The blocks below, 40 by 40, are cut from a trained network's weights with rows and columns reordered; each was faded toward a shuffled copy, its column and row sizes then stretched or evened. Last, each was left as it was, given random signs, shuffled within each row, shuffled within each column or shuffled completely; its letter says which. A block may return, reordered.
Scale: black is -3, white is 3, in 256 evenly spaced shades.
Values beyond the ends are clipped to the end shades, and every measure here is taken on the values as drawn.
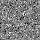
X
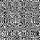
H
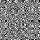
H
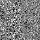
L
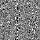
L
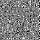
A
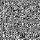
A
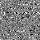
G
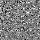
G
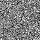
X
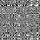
H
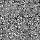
G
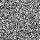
L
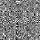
H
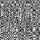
H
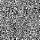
A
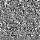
G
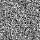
L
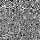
G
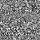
G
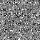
G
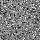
X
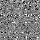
G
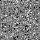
L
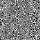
L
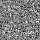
G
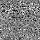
G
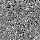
X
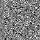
L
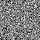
X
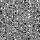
L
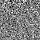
G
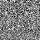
G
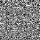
A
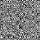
H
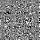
A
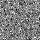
X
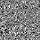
A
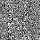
L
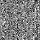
L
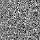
L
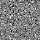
L
